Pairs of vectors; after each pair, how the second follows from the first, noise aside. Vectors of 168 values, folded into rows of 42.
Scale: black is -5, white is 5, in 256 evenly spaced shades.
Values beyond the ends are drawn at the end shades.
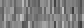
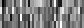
reversed, scaled up.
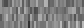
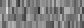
wrapped around, negated.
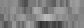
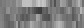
reversed, negated.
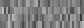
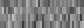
copied.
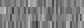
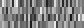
reversed, scaled up.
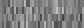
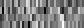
wrapped around, scaled up.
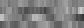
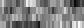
wrapped around, scaled up.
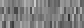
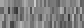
copied.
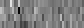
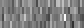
reversed, negated.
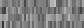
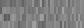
wrapped around, negated, shrunk.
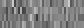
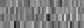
reversed, negated.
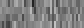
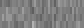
wrapped around, negated, shrunk.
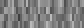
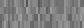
negated, shrunk.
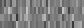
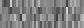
reversed, negated.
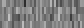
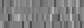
negated, partly zeroed.
